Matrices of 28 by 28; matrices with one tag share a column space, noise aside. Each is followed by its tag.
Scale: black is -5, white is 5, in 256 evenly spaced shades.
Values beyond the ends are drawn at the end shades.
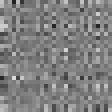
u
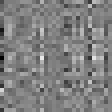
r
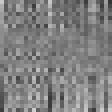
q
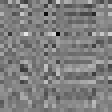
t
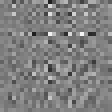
t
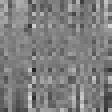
q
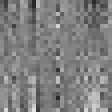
q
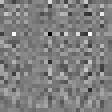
t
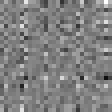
u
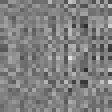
r
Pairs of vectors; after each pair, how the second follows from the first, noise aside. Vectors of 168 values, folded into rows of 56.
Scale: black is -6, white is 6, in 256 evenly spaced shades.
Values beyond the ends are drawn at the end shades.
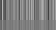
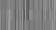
wrapped around, shrunk.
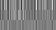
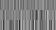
reversed, negated.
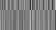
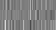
wrapped around, negated, partly zeroed.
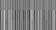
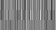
reversed, negated.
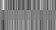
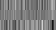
reversed, negated.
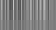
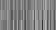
reversed, negated.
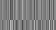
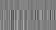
wrapped around, partly zeroed.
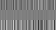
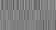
wrapped around, negated, shrunk.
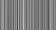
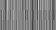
reversed, negated.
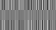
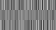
negated.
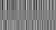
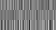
reversed, negated.
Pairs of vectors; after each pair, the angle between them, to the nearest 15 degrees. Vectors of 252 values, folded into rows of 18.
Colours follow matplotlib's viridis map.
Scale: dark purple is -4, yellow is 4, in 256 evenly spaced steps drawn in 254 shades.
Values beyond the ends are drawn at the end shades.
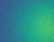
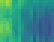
165 degrees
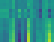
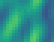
105 degrees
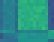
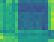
165 degrees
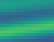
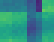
105 degrees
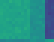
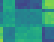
105 degrees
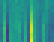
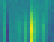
30 degrees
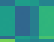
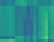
30 degrees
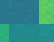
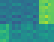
15 degrees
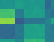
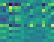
105 degrees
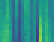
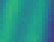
90 degrees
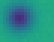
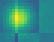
150 degrees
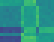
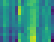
60 degrees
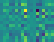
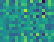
45 degrees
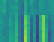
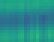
105 degrees
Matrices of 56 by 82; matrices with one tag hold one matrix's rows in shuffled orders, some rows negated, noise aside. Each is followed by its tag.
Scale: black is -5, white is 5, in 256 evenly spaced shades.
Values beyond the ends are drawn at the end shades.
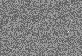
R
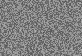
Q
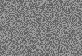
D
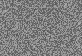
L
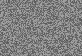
R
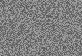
D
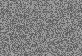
L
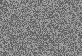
R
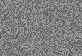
Q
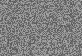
L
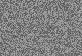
R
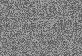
L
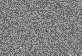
R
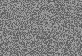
R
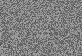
R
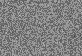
L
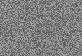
D
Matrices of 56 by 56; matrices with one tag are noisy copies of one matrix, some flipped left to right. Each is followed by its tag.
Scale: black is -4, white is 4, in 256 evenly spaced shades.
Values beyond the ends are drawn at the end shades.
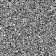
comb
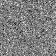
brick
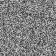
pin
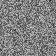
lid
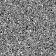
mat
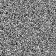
pin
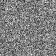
lid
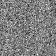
lid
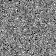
comb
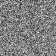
brick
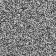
comb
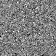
comb
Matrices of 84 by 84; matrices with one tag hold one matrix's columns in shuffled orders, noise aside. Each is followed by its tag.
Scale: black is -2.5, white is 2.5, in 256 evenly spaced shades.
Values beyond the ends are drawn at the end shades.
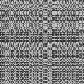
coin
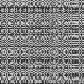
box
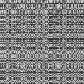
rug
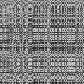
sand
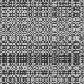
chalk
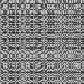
rug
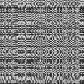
box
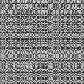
rug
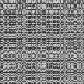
rug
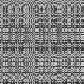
sand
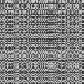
rug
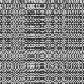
rug
